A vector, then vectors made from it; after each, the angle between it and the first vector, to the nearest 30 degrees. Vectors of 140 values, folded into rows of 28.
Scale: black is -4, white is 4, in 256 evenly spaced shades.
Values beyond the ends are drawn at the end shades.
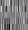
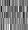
150 degrees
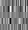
90 degrees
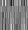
60 degrees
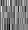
30 degrees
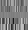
90 degrees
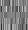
150 degrees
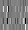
90 degrees
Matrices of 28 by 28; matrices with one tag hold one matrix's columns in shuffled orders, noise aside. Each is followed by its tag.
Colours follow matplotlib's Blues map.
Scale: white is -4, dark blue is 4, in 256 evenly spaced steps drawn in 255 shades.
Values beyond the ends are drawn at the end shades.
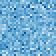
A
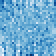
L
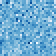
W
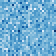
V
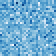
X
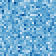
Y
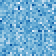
V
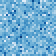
Y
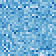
A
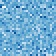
A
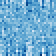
L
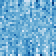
L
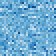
A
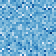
A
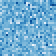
X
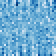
L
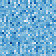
W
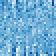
L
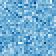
W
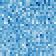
X
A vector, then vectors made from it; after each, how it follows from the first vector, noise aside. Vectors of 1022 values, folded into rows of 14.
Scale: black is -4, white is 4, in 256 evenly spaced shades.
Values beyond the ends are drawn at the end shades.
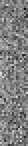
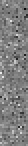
partly zeroed.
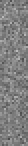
wrapped around, negated, shrunk.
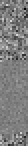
partly zeroed.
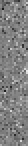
reversed, partly zeroed.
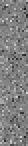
partly zeroed.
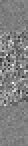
wrapped around, negated, partly zeroed.
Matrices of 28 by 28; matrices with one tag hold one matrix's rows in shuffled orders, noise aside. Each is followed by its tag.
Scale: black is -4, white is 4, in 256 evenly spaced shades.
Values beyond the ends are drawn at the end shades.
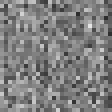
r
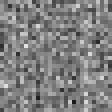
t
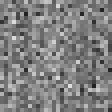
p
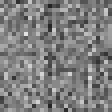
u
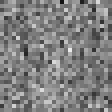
p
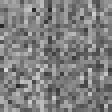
u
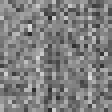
u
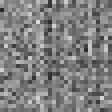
u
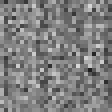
r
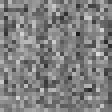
r
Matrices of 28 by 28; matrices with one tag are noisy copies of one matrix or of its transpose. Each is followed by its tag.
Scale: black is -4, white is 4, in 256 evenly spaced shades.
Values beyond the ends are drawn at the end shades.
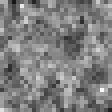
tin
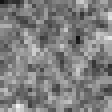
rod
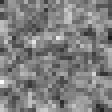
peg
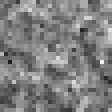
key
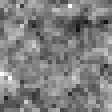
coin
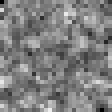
peg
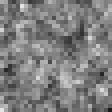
tin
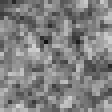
rod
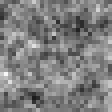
coin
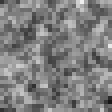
peg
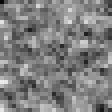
peg
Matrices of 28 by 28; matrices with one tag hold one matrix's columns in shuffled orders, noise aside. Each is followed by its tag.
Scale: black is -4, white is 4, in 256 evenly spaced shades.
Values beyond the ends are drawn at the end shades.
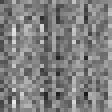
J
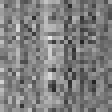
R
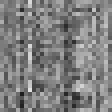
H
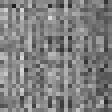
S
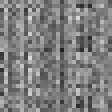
S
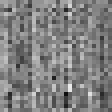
H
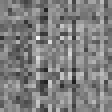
R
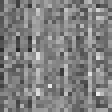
S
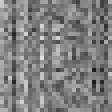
R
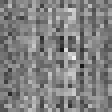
S
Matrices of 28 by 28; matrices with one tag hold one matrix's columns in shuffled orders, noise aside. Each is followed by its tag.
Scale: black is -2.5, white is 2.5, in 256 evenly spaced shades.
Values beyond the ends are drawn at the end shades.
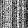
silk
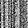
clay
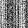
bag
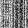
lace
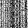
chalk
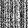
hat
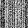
lace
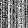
bag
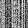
silk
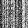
silk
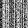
hat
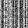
chalk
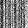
bag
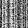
bag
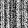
hat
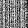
lace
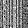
silk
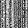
chalk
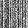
lace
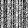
silk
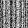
chalk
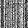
lace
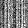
bag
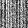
chalk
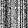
bag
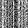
silk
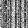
silk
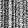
clay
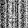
hat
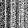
clay
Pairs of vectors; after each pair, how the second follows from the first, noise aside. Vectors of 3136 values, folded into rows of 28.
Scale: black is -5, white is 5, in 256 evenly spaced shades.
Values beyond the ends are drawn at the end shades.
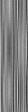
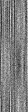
reversed.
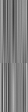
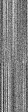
negated.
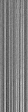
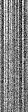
reversed, scaled up.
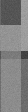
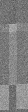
wrapped around, negated, shrunk.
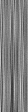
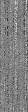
reversed, negated, partly zeroed.
